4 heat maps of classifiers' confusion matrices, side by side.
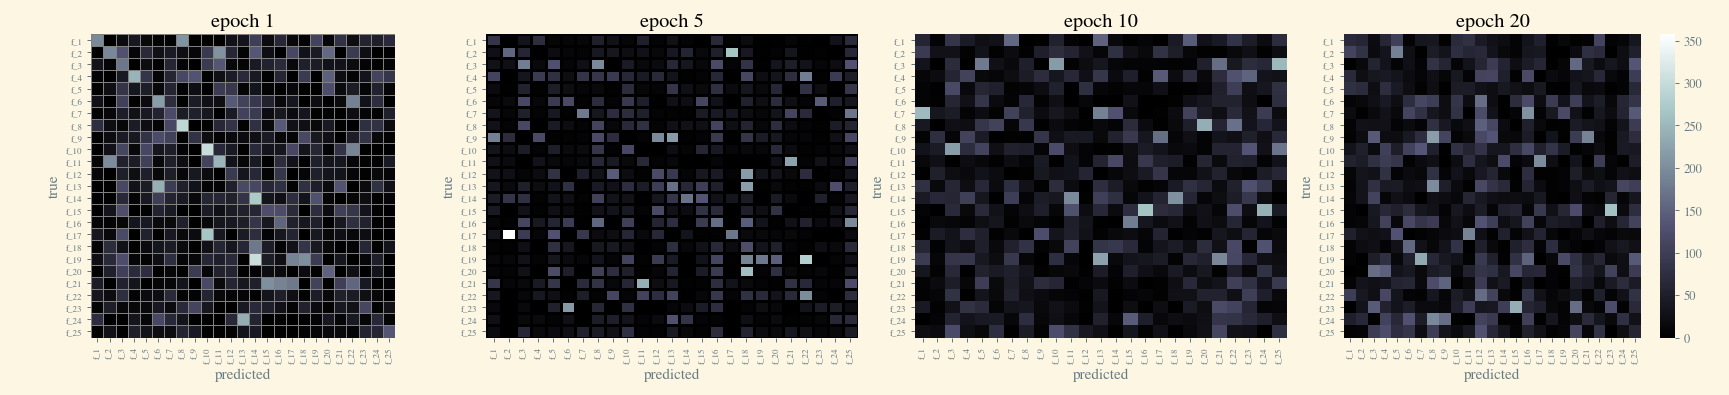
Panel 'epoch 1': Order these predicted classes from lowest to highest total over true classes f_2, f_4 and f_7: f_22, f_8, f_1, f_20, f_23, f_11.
f_1, f_23, f_22, f_8, f_11, f_20
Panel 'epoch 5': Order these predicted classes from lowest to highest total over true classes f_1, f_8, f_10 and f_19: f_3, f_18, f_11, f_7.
f_7, f_11, f_3, f_18
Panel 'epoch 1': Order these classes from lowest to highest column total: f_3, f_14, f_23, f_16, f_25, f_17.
f_25, f_23, f_17, f_16, f_3, f_14
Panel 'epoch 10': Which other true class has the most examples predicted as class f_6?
f_8
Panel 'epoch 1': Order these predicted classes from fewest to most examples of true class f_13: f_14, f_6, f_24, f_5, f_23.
f_23, f_5, f_24, f_14, f_6
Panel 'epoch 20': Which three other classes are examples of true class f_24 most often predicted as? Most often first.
f_8, f_9, f_6
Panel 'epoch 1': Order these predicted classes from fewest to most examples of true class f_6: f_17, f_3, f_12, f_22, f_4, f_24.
f_4, f_17, f_24, f_3, f_12, f_22
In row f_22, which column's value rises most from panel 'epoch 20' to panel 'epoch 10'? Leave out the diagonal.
f_23
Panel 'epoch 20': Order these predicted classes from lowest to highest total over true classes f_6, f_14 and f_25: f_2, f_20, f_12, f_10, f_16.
f_2, f_10, f_16, f_20, f_12
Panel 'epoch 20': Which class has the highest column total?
f_12
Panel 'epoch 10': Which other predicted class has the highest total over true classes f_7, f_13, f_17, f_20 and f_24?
f_1
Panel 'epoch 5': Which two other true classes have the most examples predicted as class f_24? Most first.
f_13, f_4
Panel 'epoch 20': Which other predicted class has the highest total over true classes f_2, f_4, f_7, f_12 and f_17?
f_16
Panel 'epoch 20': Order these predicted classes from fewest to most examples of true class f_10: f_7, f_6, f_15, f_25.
f_25, f_15, f_6, f_7
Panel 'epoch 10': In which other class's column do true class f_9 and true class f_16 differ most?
f_17
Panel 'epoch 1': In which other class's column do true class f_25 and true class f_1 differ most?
f_8
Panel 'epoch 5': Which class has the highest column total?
f_18
